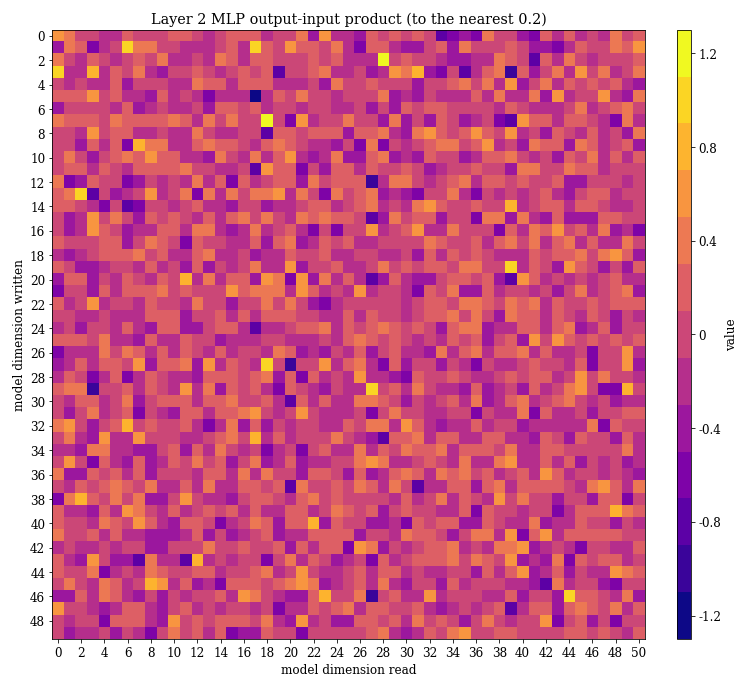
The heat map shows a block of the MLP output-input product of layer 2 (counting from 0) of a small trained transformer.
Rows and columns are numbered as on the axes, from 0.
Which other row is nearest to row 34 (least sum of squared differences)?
6
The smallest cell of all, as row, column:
5, 17
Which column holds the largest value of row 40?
22
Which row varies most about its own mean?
3
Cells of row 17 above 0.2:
7
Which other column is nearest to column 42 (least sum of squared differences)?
14
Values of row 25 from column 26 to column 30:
0.4 0.2 0 0.2 0
